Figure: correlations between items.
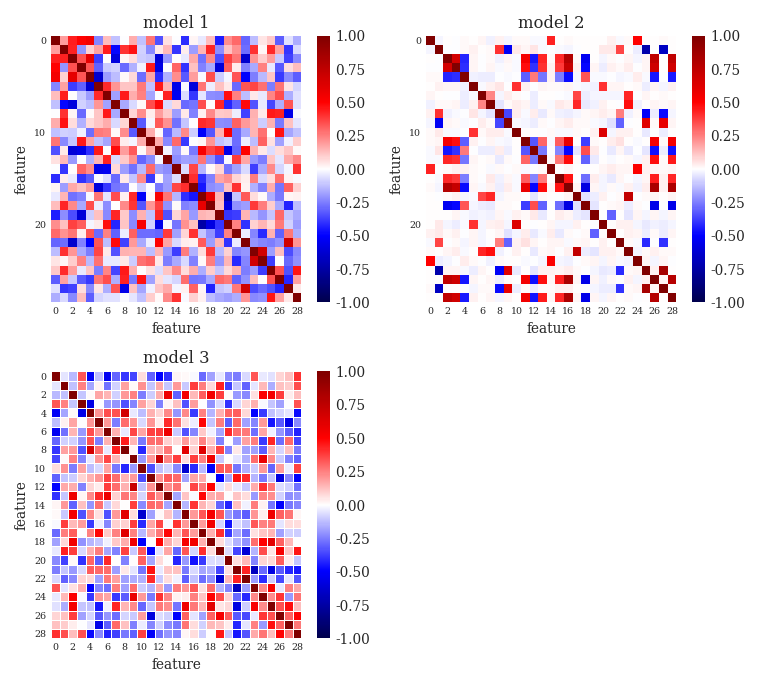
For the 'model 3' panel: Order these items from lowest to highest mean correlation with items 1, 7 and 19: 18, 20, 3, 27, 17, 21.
21, 20, 3, 18, 27, 17
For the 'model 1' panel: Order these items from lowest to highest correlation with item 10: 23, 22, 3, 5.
22, 3, 23, 5
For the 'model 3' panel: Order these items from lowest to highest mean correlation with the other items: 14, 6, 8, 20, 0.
0, 20, 14, 6, 8
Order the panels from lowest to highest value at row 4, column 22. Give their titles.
model 1, model 2, model 3
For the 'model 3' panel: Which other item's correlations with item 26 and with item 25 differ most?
7
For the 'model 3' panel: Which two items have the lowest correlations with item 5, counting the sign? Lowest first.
27, 25
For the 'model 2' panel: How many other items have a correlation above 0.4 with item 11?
5
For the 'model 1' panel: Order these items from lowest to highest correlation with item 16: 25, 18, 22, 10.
18, 10, 22, 25
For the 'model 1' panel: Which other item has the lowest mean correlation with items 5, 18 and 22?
20
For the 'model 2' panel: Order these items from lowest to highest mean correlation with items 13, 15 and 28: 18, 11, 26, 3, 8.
18, 8, 11, 3, 26
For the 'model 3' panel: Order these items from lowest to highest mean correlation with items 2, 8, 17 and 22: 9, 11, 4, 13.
9, 11, 4, 13
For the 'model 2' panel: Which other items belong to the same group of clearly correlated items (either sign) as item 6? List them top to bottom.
7, 17, 23
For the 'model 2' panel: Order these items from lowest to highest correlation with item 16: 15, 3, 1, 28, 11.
1, 15, 11, 3, 28
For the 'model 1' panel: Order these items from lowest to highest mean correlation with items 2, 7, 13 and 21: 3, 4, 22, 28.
28, 22, 3, 4
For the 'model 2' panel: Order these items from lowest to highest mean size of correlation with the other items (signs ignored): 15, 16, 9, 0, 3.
0, 9, 15, 3, 16
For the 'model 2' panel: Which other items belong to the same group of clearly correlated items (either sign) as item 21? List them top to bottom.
19
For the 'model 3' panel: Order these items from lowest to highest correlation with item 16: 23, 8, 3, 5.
5, 8, 3, 23
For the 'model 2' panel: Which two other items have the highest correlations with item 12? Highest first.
18, 4
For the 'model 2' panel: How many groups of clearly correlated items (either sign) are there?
6
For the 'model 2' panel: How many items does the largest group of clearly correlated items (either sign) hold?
11
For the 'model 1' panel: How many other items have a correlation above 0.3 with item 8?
4
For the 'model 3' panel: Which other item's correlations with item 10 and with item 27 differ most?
15
